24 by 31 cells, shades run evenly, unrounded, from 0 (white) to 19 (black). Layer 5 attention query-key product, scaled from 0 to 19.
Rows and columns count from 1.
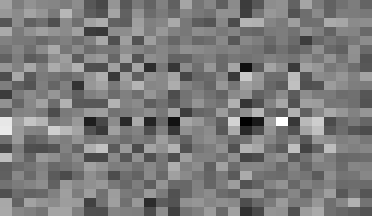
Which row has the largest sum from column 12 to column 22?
14
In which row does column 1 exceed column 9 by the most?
17
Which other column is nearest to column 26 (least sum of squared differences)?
20
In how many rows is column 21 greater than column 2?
14
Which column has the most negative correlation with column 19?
26
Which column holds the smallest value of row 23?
30
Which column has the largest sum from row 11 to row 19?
21
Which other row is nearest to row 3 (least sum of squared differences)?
13
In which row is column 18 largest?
3
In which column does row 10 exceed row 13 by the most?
7
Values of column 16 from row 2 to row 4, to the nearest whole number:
9 10 10
